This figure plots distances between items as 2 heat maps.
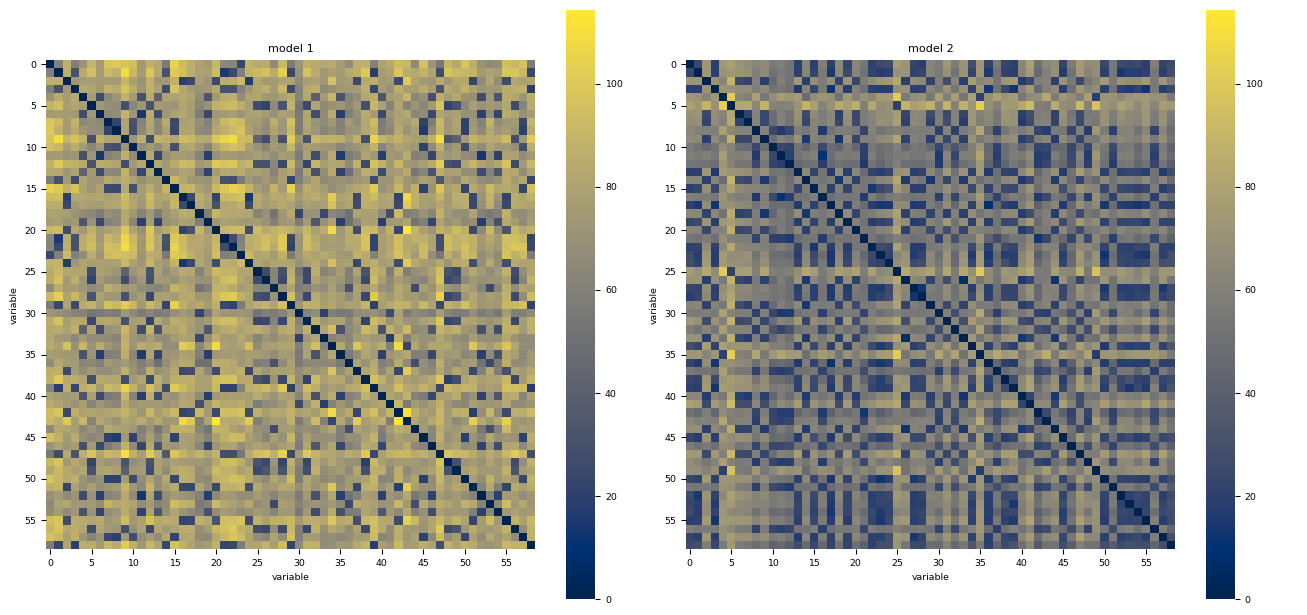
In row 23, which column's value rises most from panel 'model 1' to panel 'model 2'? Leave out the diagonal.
47
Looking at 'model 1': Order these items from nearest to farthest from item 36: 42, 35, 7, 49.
35, 49, 7, 42
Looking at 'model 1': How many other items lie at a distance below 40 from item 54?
10
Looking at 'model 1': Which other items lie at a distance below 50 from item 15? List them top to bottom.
7, 8, 10, 45, 50, 57
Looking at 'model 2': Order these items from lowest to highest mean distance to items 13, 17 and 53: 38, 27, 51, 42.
27, 38, 42, 51
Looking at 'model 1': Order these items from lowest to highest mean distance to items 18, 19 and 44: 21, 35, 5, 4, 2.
35, 4, 5, 2, 21
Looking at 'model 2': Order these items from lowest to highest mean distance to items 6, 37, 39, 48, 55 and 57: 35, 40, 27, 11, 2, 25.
27, 11, 40, 2, 25, 35
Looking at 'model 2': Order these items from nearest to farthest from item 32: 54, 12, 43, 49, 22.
43, 12, 54, 22, 49
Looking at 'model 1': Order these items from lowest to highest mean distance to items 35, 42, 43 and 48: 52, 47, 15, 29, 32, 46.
52, 46, 32, 15, 29, 47
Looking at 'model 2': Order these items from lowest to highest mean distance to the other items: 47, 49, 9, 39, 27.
27, 39, 9, 47, 49
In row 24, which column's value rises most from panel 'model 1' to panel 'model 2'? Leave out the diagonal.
2
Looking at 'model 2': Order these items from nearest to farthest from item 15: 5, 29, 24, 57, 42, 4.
57, 24, 42, 29, 4, 5
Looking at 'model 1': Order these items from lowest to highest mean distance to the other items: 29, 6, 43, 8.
6, 8, 29, 43
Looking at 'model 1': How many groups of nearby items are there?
9
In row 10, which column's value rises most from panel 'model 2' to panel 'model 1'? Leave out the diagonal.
21
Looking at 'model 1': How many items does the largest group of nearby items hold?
11
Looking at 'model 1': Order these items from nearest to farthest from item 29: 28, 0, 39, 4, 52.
39, 0, 52, 4, 28
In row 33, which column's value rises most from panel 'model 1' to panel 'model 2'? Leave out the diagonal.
30
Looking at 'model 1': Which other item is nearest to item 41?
33
